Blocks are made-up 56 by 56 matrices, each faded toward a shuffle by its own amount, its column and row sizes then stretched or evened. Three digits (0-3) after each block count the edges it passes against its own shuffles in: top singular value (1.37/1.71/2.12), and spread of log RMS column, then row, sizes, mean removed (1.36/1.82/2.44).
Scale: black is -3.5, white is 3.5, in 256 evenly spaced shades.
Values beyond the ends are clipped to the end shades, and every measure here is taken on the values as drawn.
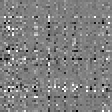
2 3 3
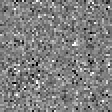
0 2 1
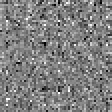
2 2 2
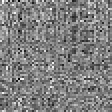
2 1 2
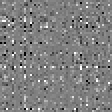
2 3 2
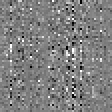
1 3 1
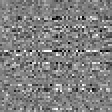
3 1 3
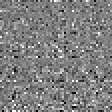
2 1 3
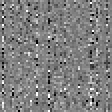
2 3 0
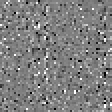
1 2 0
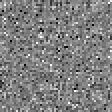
2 1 0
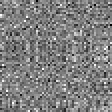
3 1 0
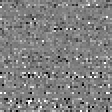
0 0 3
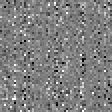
1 3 1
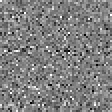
1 0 1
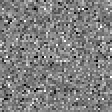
0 0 2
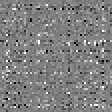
1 2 3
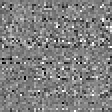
0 2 3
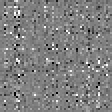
0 3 2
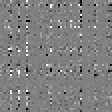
1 3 3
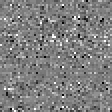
0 1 3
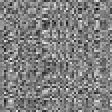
3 3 1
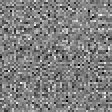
3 0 0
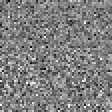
1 1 2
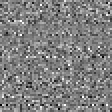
0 0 3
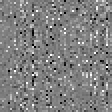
2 3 0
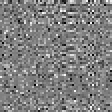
3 1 2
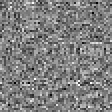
2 0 2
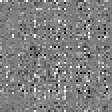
1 3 3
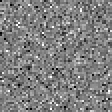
0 0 0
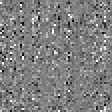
0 3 2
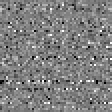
0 0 3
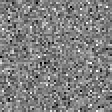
0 1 0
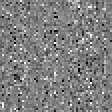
0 3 0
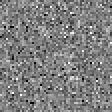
0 0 1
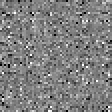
0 2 2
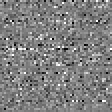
0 0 3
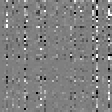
3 3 2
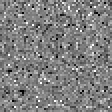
1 0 1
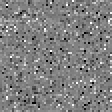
0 1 0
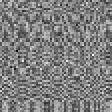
3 0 0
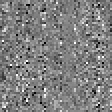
1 3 0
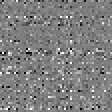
1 2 3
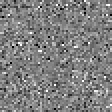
0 0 1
